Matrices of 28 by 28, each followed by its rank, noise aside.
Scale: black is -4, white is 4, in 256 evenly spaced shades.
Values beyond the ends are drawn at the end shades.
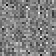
six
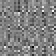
three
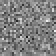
eight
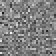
eight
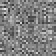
six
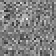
six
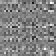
four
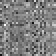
four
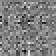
four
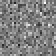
six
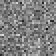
eight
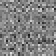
four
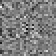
six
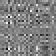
three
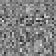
six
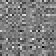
four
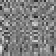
four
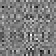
four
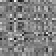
three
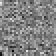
eight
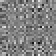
three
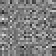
four
